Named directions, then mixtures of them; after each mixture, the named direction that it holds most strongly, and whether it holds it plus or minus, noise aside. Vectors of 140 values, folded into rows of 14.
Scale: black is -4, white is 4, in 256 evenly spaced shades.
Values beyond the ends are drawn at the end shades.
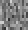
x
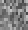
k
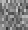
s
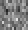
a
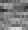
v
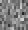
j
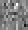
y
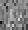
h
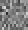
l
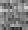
v, minus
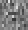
y, plus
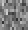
a, minus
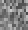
k, plus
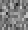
l, plus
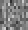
x, minus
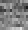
v, plus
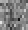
h, minus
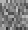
s, plus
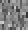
j, minus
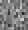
j, plus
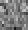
a, plus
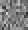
l, minus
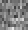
j, plus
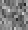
k, plus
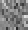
s, plus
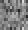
k, minus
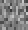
k, minus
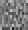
s, plus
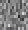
j, minus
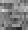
v, minus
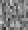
x, plus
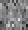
h, plus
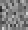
l, plus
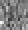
h, minus
